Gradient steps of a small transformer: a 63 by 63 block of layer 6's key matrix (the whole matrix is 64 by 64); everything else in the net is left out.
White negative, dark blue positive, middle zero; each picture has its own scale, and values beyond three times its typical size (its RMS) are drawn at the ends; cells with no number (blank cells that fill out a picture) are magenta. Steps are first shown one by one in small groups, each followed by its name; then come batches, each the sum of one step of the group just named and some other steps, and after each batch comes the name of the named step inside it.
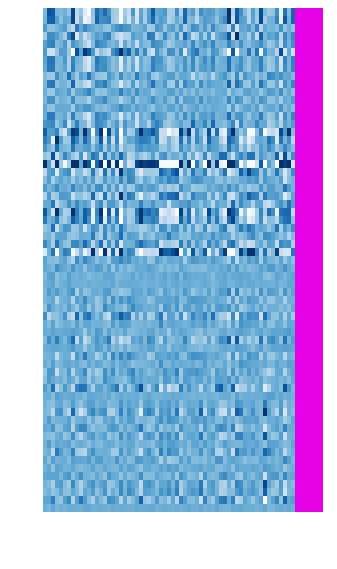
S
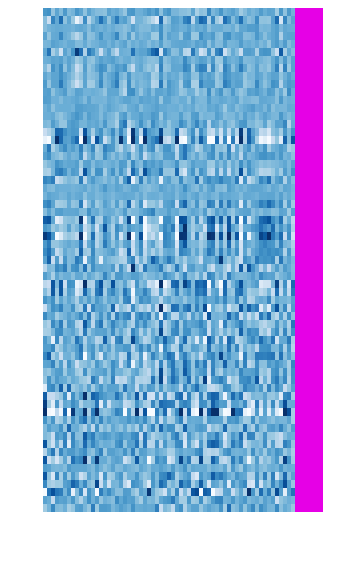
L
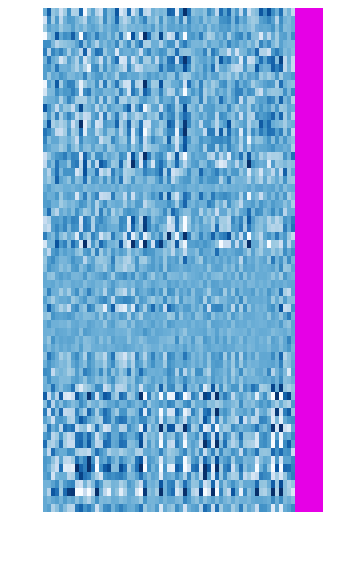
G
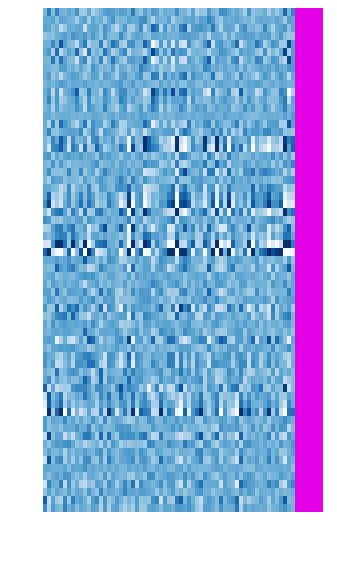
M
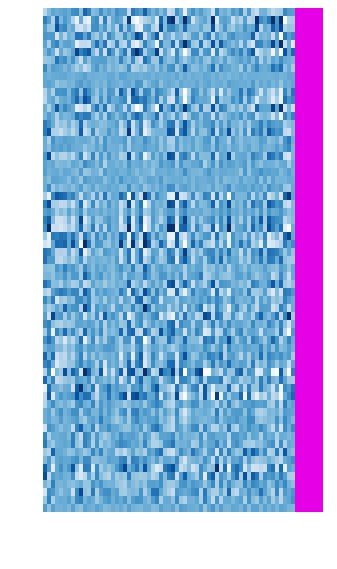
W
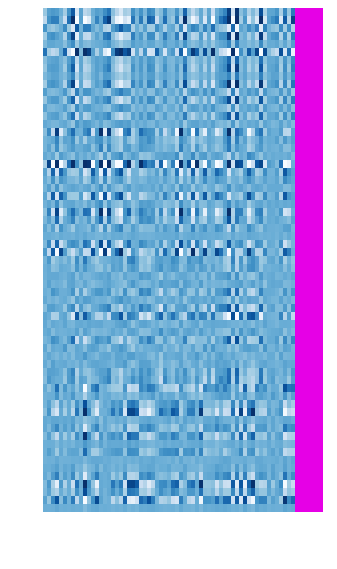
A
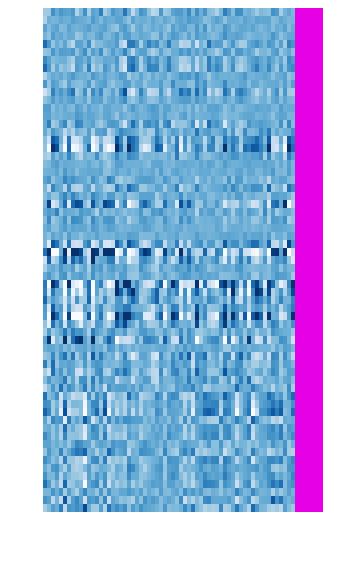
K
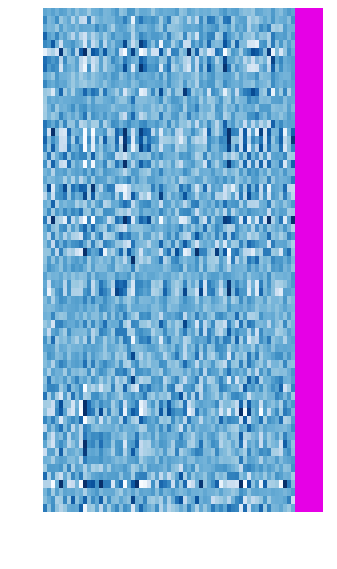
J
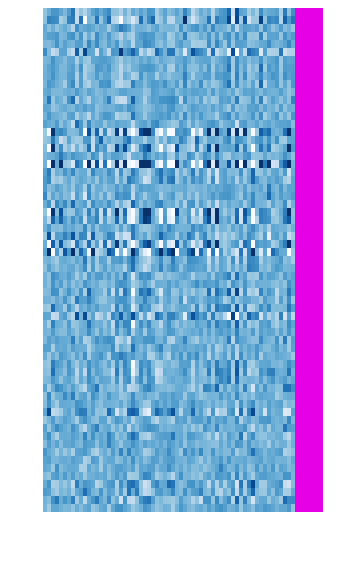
A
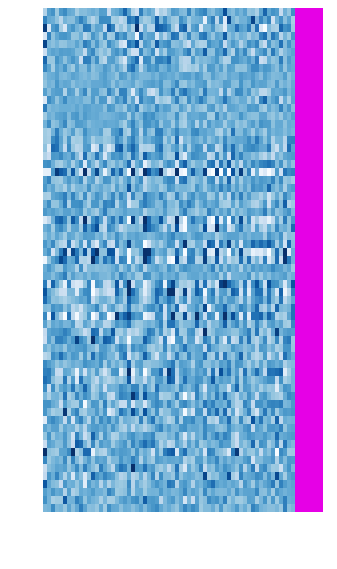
K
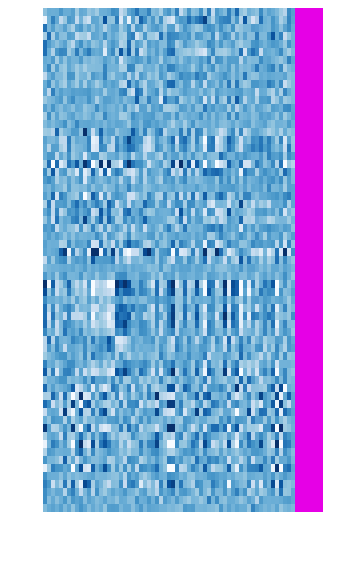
K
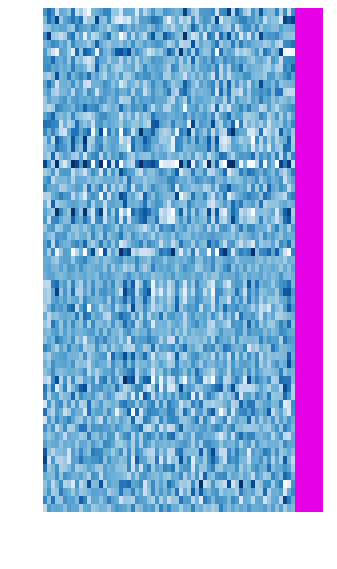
S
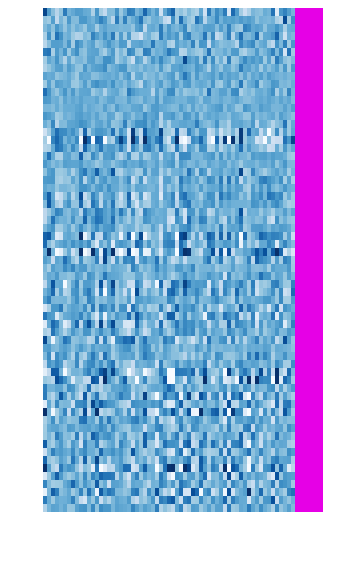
L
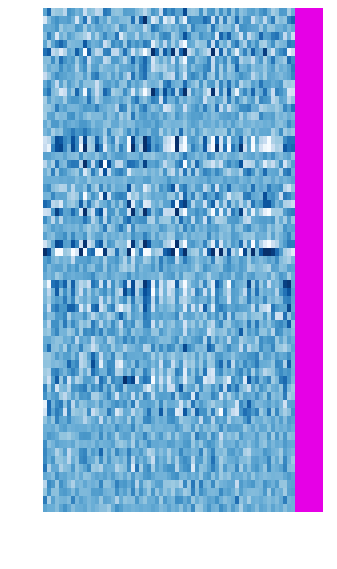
M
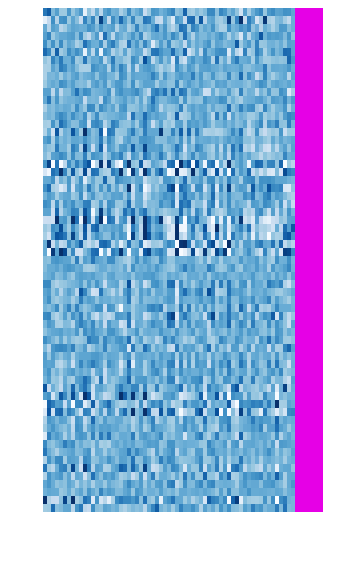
M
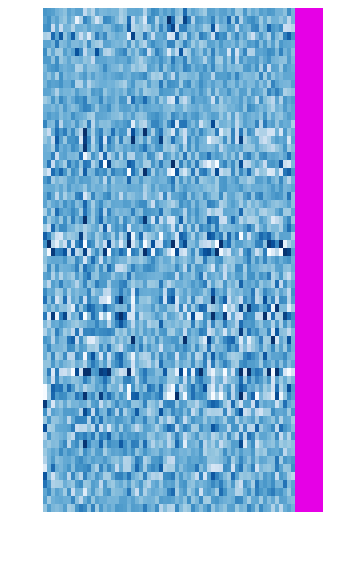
L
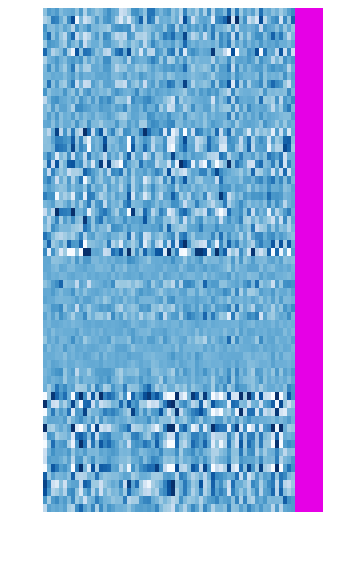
A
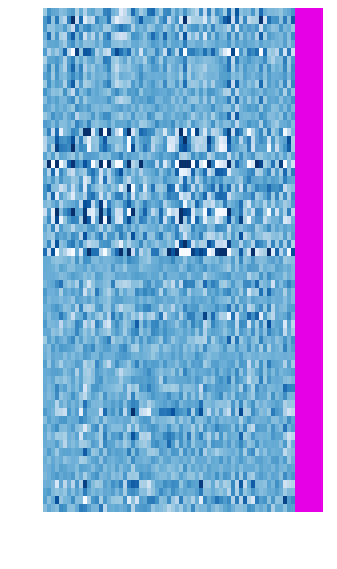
A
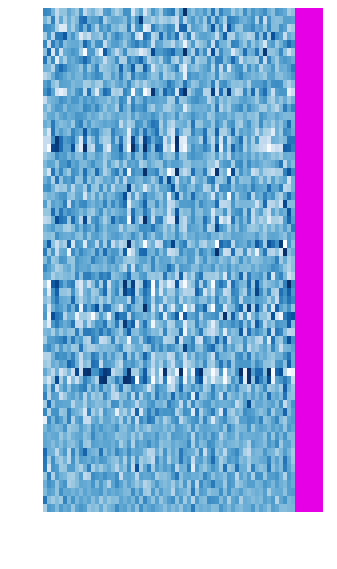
K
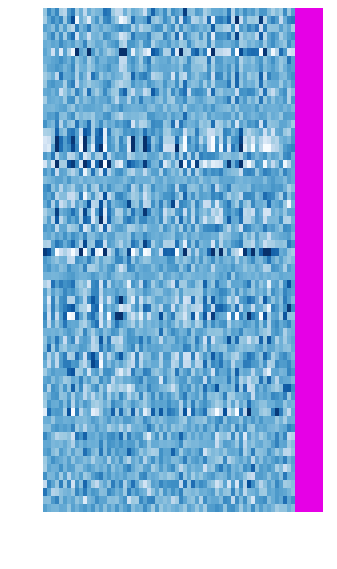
A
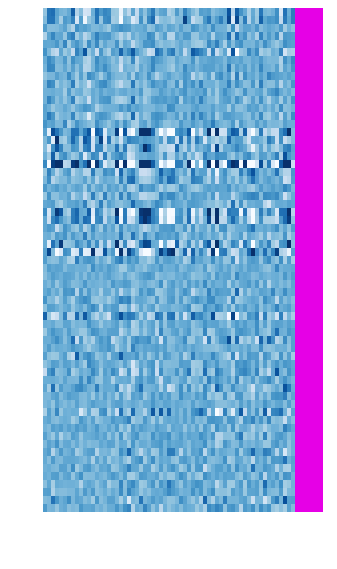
S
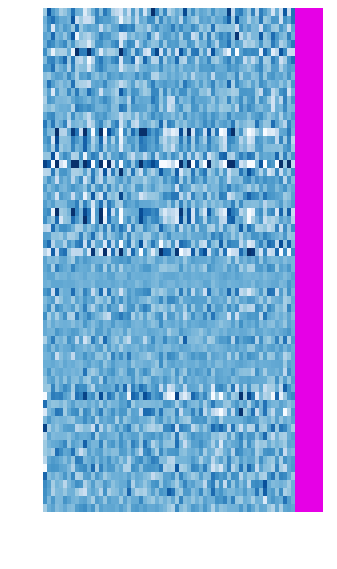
S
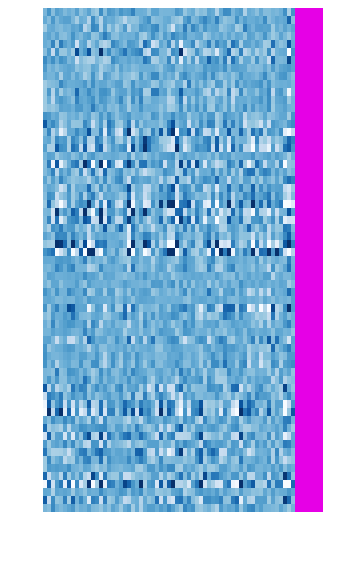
M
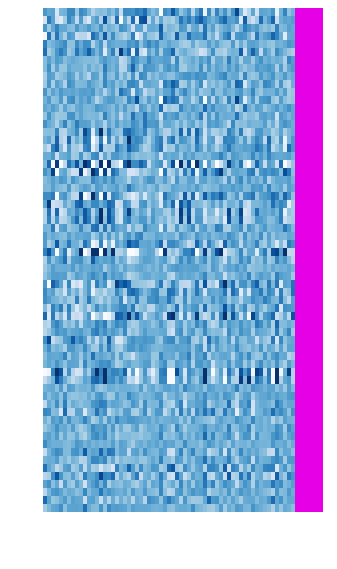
K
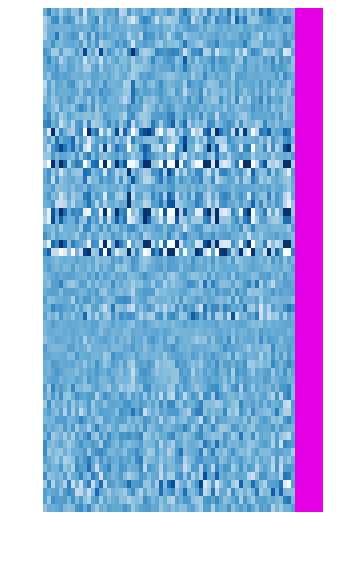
G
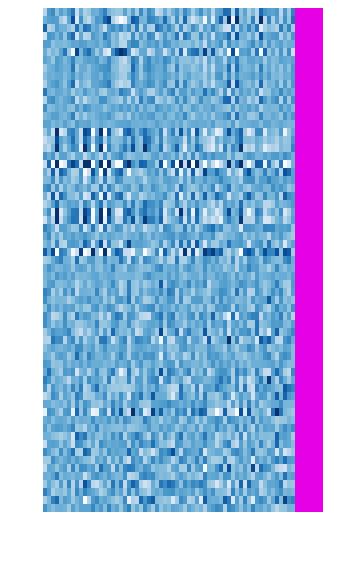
A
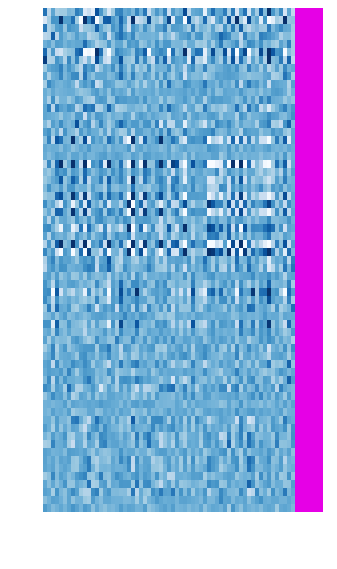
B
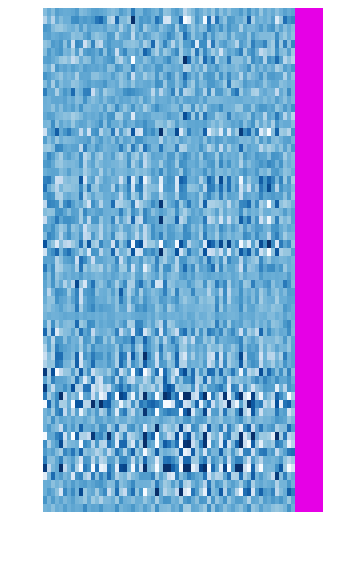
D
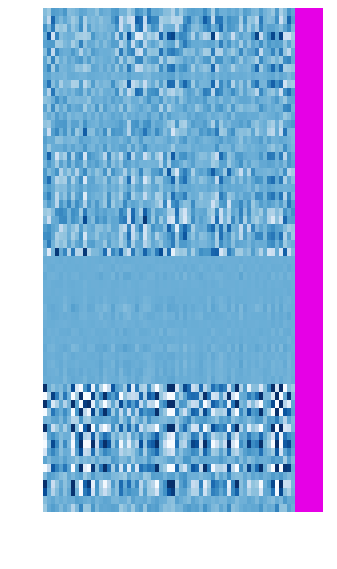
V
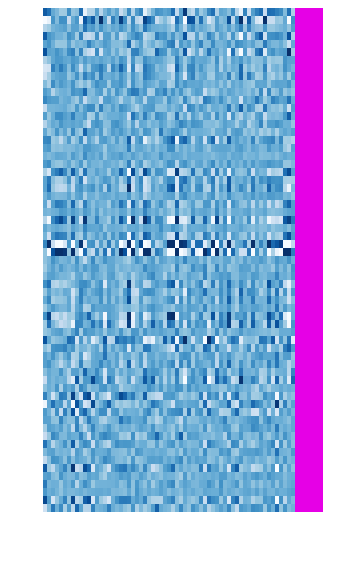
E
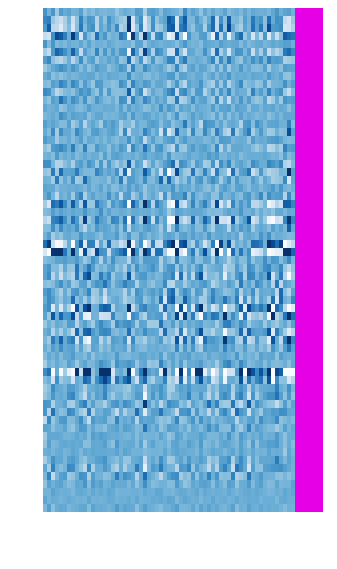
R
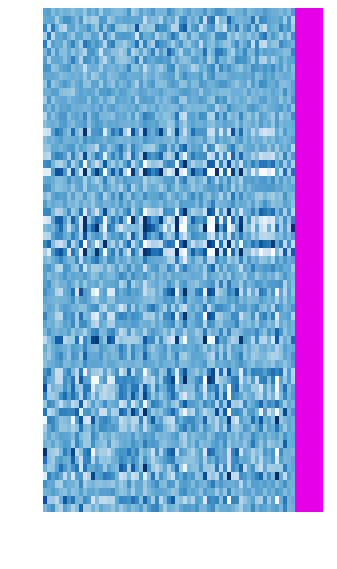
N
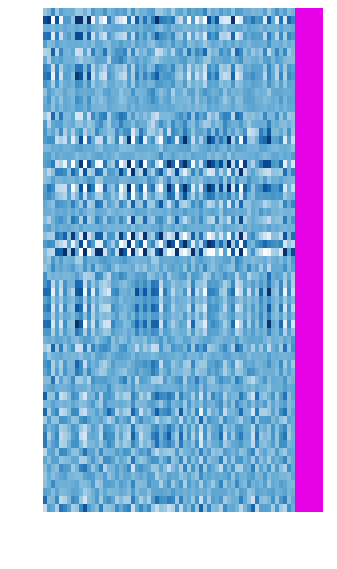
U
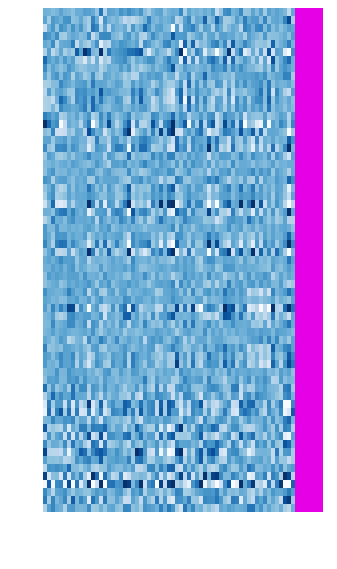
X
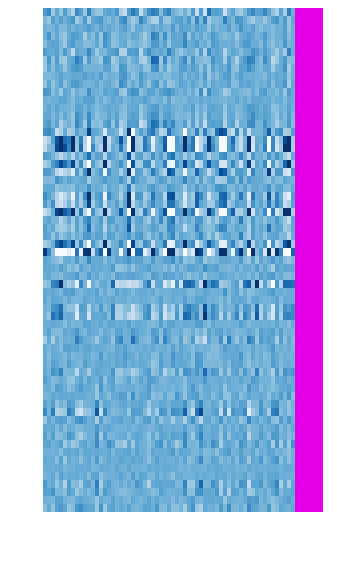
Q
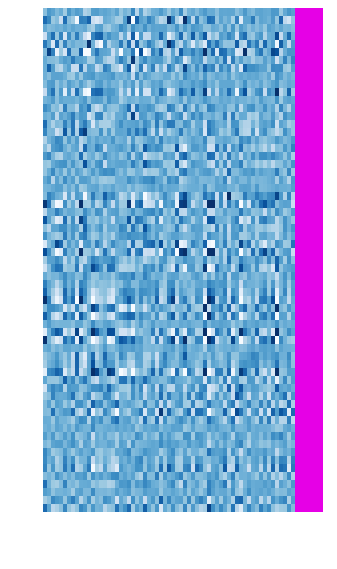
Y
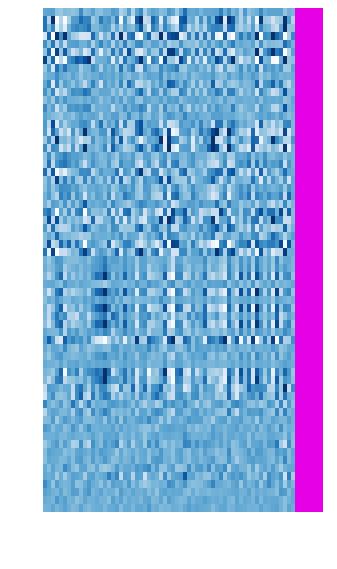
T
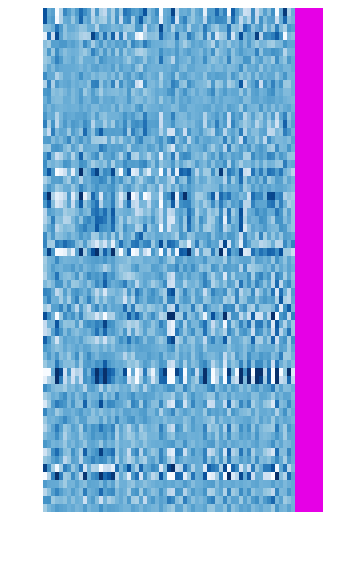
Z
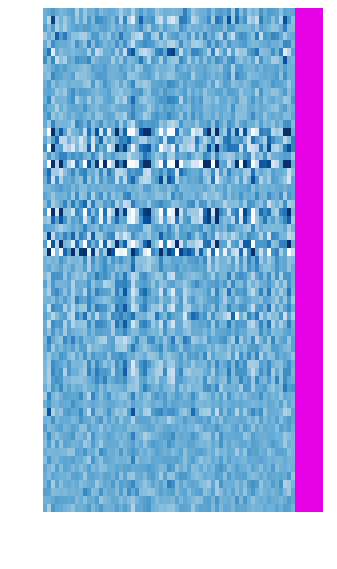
T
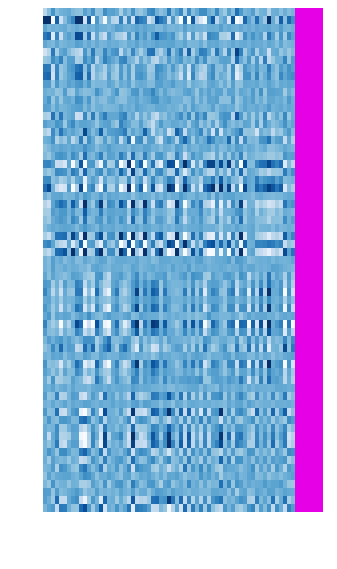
U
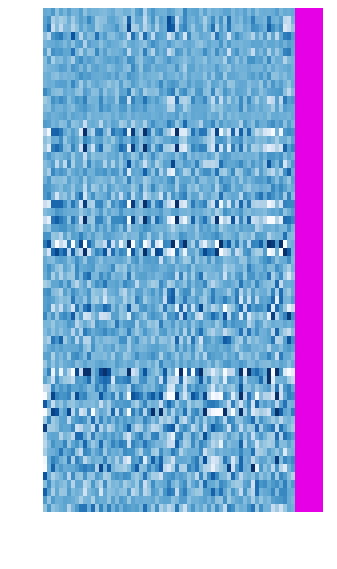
R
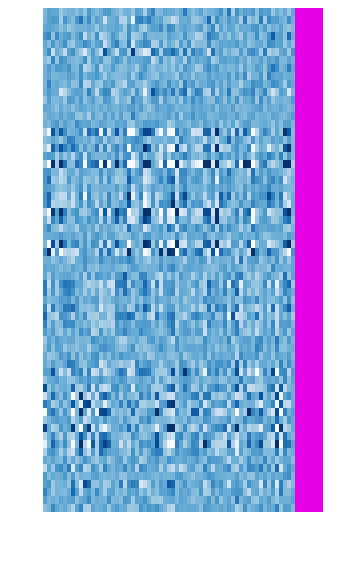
V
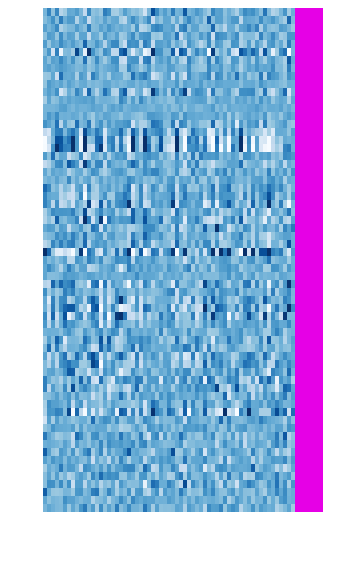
N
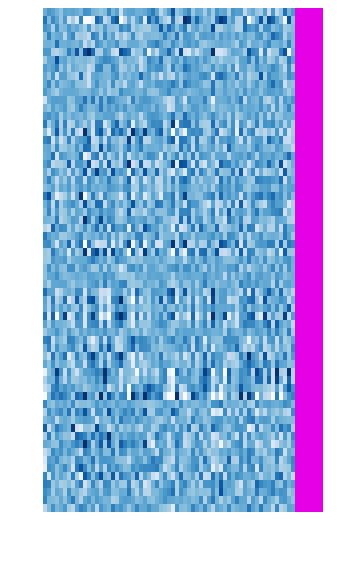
Z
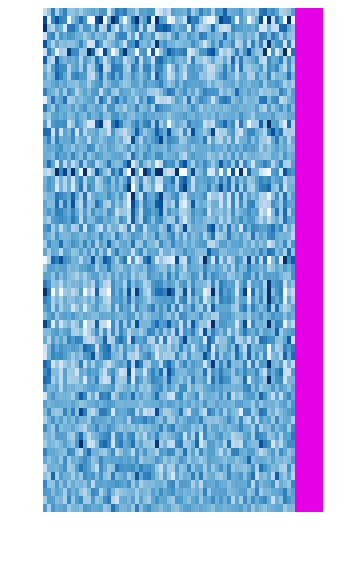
B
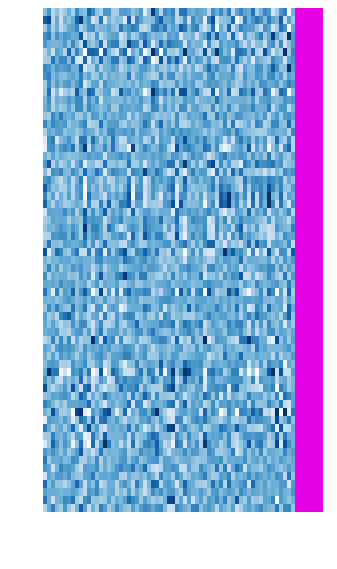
N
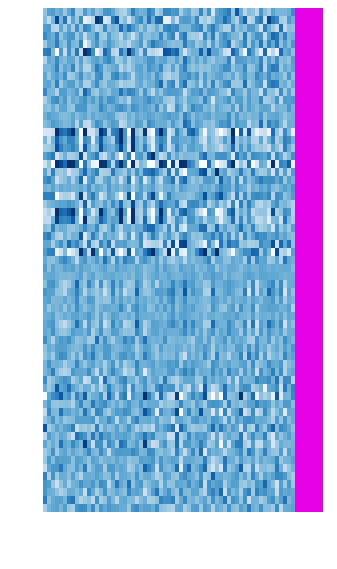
D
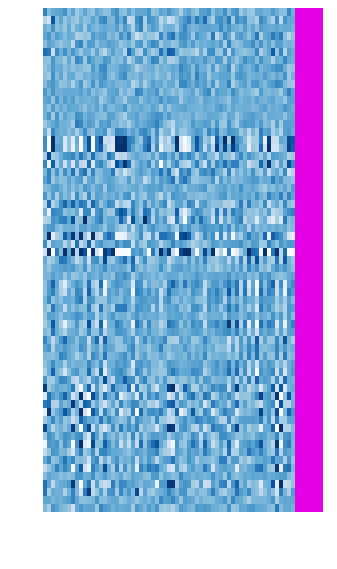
V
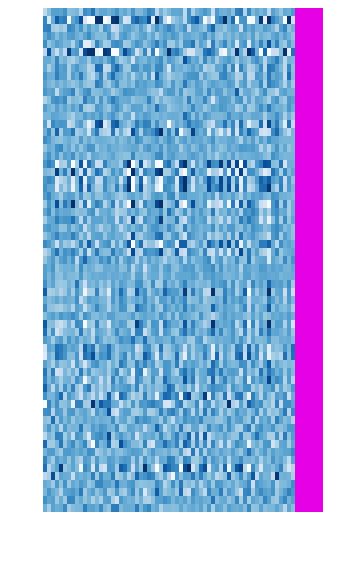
D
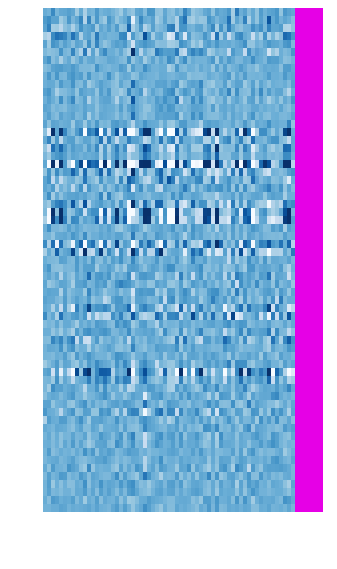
R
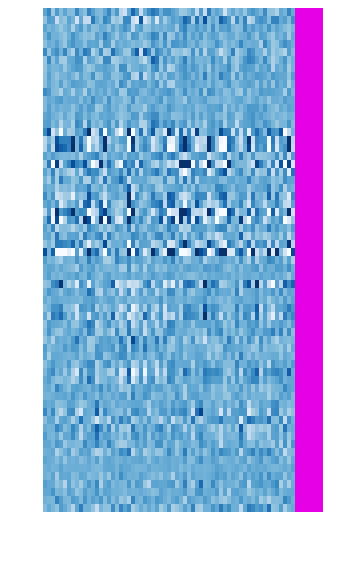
Q
